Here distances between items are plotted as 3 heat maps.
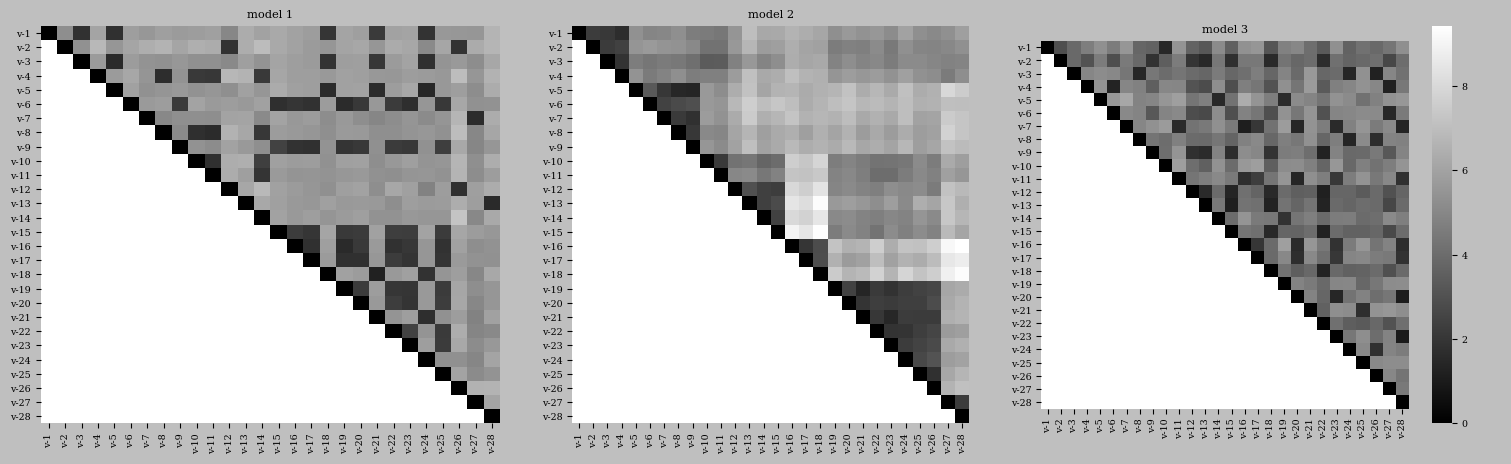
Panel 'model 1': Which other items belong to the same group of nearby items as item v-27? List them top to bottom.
v-7
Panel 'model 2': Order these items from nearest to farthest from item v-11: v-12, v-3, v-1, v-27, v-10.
v-10, v-3, v-1, v-12, v-27
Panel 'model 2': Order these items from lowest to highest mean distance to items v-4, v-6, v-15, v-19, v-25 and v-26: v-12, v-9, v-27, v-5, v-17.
v-12, v-9, v-5, v-27, v-17
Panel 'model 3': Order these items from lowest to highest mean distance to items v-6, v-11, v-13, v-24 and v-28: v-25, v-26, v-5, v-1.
v-26, v-1, v-25, v-5
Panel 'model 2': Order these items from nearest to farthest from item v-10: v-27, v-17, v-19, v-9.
v-19, v-9, v-27, v-17
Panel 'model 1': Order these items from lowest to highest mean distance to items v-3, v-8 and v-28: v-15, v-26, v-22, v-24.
v-24, v-22, v-15, v-26
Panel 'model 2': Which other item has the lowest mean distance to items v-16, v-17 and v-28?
v-18
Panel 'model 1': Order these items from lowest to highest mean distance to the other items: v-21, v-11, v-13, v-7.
v-21, v-11, v-7, v-13
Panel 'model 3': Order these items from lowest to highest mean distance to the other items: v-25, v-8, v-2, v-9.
v-2, v-9, v-8, v-25
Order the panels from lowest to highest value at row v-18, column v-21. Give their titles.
model 1, model 3, model 2
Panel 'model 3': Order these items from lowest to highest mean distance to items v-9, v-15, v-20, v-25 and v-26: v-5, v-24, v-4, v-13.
v-13, v-24, v-4, v-5
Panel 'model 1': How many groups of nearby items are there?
6
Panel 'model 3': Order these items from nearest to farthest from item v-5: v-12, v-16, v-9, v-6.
v-12, v-9, v-6, v-16
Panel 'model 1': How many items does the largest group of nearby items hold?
10
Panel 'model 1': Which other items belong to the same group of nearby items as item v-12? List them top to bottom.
v-2, v-26
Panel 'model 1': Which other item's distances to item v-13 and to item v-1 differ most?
v-28
